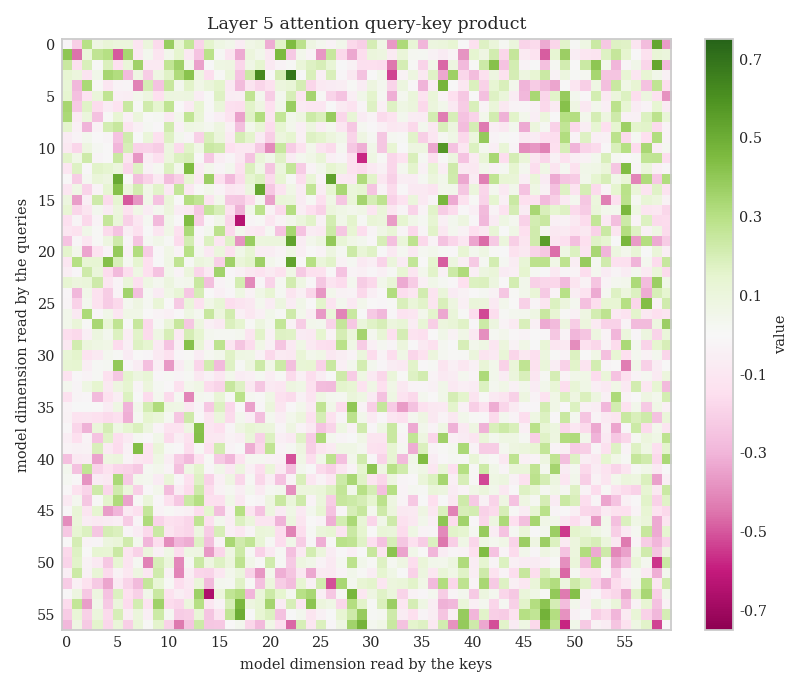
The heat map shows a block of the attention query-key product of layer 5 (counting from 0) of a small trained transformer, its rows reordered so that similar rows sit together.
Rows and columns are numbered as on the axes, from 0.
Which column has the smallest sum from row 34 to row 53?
58
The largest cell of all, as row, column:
3, 22
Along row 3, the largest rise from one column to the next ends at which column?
38
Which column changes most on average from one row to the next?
41
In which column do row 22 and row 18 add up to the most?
15
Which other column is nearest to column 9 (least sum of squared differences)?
20
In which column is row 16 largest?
55
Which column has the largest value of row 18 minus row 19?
56
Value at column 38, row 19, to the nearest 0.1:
-0.2
